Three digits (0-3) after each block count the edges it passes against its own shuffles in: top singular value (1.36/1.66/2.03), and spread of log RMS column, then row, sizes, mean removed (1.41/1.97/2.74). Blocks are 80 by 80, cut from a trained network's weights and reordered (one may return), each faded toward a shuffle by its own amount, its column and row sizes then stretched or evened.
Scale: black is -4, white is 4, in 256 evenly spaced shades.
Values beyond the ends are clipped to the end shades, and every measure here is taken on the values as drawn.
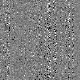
0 3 0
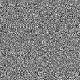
3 0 2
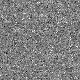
0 0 0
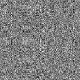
2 2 1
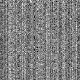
3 2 0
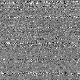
0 0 3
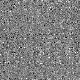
0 0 2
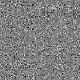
1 1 2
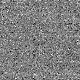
0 0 1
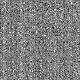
1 0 2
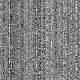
3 3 0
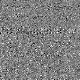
1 1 2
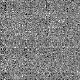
1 2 0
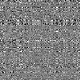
3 1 3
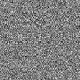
3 0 2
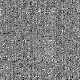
1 0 2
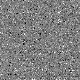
0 1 1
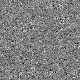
0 0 1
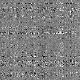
1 2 3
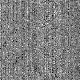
2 2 0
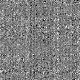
1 1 2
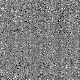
0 0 2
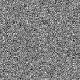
2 1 0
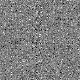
0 2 0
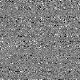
1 1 3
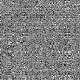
2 2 0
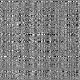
3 1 3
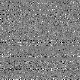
1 1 3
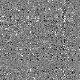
1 2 2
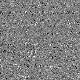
0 0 2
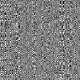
3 3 0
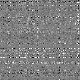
2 2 3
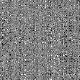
1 2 2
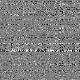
2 1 3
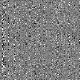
2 3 1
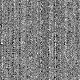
2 2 0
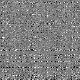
1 1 3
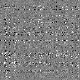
0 2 3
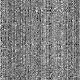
3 2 1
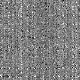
2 2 2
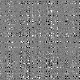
1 3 3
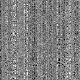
3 3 1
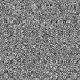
3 1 1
